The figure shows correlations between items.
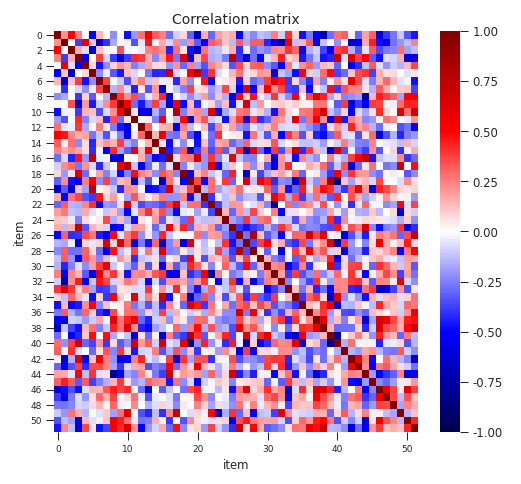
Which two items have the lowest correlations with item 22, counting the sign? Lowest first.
31, 6
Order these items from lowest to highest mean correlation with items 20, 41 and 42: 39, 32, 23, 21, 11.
23, 11, 21, 39, 32
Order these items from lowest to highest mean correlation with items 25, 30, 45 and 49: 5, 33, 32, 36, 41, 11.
36, 11, 5, 33, 41, 32
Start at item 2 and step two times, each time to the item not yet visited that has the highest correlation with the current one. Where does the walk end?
13
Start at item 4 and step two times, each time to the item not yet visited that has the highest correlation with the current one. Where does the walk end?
33
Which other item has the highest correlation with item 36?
26
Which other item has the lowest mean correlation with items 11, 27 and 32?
1
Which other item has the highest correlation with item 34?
15
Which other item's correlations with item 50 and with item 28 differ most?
27
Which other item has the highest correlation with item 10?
17
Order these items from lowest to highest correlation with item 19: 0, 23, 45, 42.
0, 42, 45, 23
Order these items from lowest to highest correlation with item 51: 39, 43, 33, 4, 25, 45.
25, 43, 39, 33, 45, 4
